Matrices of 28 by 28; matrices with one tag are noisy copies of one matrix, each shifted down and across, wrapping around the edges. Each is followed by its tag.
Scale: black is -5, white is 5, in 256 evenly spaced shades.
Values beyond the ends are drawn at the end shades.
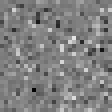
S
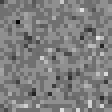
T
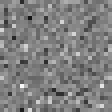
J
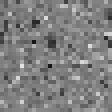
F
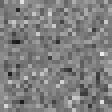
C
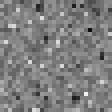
F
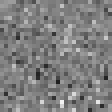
S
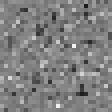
C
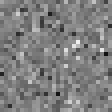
S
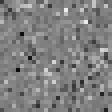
T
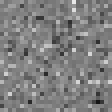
C
